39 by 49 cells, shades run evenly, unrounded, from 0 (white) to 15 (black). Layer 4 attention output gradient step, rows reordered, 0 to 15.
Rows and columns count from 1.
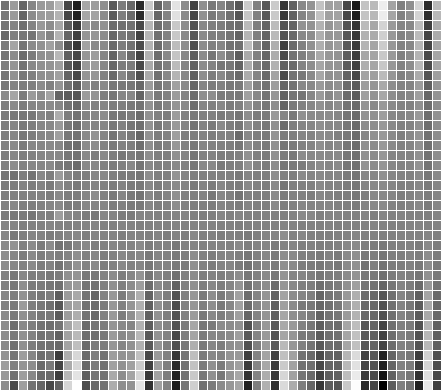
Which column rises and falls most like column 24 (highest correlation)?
15
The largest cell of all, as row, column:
39, 43
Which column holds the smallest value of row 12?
7
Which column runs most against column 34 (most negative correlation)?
14
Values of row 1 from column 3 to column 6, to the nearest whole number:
9 7 6 6
